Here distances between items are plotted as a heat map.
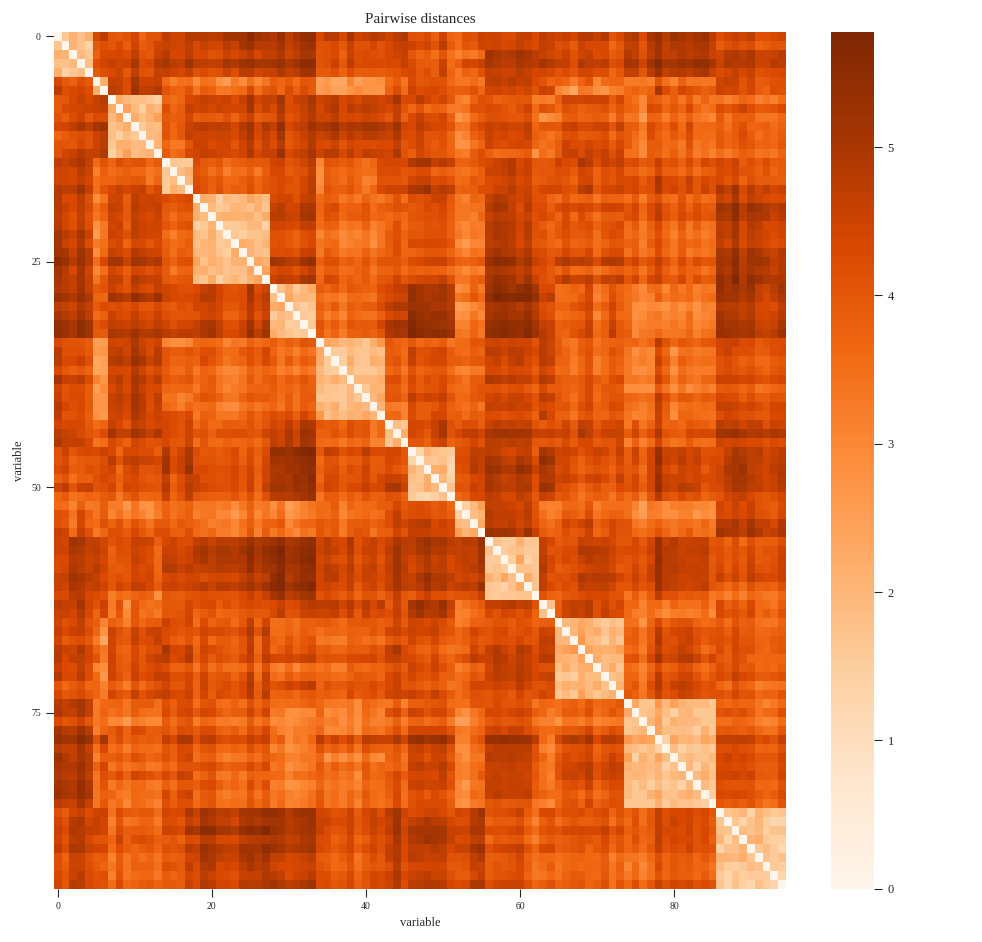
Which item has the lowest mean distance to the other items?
76
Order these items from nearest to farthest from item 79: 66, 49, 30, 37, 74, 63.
74, 30, 63, 37, 66, 49
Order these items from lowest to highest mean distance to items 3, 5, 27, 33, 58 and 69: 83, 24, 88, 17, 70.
70, 24, 83, 17, 88
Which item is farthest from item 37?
10
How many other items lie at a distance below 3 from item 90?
8
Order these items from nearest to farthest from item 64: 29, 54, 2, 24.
54, 24, 2, 29
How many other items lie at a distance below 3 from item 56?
6
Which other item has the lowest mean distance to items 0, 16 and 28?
52
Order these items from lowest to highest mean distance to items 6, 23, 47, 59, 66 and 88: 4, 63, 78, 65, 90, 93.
65, 93, 90, 4, 63, 78
